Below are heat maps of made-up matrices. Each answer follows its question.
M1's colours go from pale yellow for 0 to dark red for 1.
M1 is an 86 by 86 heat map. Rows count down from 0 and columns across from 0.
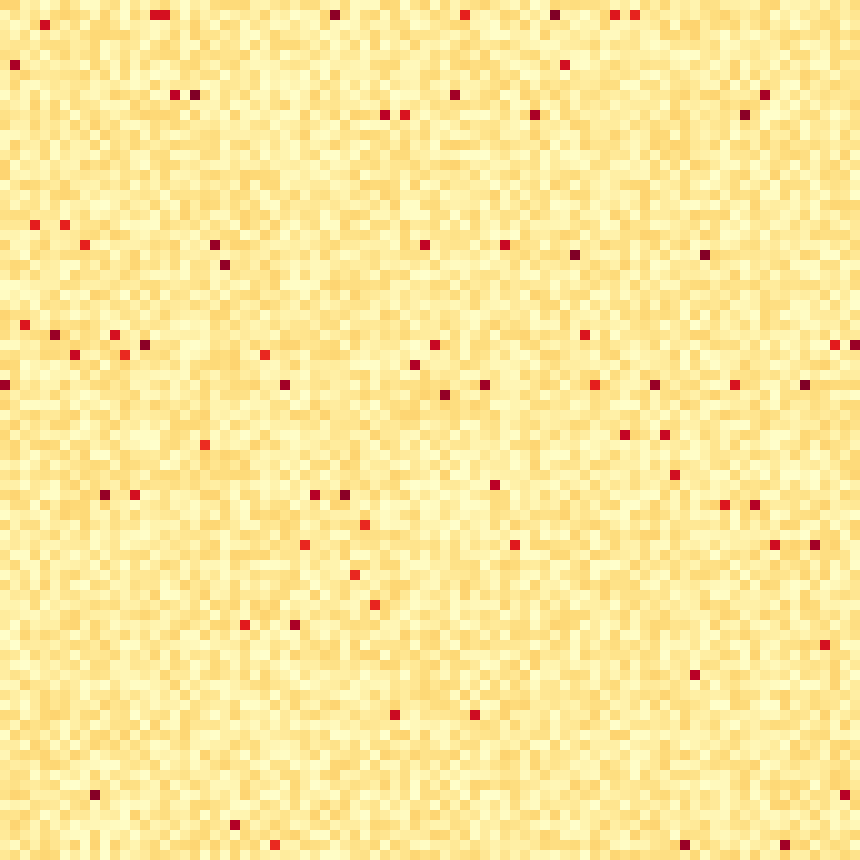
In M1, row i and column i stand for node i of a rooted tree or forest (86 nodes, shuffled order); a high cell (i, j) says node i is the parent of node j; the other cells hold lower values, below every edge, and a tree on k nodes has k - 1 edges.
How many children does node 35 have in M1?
3
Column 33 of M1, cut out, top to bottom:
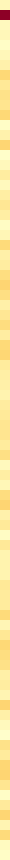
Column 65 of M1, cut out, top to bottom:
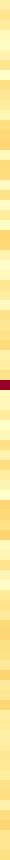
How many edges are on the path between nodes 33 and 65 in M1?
3
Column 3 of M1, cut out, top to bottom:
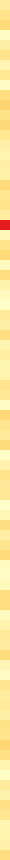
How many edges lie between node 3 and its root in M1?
5
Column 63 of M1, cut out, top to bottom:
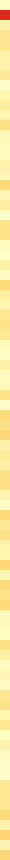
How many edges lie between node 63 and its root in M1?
7
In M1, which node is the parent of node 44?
39
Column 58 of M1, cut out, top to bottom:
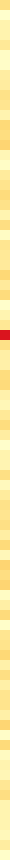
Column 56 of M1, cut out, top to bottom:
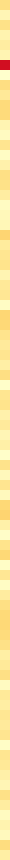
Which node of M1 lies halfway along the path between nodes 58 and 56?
1
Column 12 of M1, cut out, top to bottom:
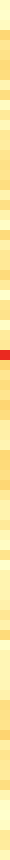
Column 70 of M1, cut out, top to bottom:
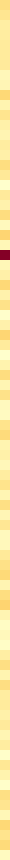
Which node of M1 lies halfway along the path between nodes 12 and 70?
57
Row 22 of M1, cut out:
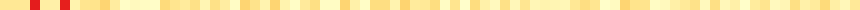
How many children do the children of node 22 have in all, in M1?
2
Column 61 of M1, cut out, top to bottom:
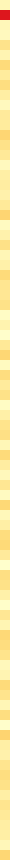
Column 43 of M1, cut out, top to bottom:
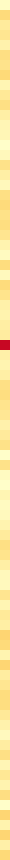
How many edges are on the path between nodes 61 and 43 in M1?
8
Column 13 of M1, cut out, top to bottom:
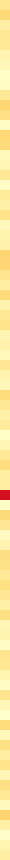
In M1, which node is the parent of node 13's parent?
48
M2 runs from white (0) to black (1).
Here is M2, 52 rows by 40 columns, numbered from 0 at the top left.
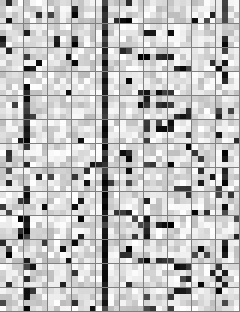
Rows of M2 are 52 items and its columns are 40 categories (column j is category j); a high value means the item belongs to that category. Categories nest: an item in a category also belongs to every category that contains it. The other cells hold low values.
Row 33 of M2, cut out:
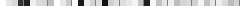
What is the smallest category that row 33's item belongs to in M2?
13
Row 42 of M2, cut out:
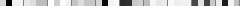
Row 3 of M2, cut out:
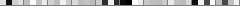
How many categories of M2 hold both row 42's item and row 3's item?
7
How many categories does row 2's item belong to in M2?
6
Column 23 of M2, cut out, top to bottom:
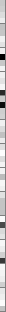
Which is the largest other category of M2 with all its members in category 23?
11
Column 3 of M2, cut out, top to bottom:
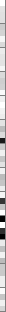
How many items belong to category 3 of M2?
5
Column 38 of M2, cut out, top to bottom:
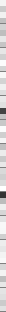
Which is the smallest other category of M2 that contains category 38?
36
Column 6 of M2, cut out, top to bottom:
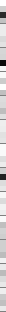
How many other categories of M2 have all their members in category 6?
1
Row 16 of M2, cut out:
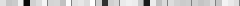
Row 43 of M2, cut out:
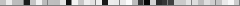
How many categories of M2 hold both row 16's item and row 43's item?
3
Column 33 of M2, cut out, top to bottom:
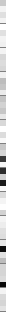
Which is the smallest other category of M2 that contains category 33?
1
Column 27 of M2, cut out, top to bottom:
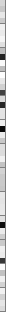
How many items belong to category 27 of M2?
6
